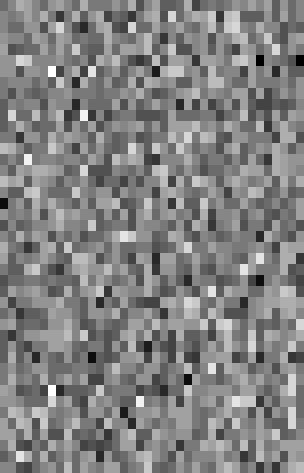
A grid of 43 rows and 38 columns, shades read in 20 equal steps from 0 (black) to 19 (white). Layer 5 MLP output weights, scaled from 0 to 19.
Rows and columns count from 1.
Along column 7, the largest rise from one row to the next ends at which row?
36
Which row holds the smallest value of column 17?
39
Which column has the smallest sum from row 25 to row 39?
21
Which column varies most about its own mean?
33
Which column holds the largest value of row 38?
37
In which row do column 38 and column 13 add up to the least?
24
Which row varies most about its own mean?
6
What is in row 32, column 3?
7
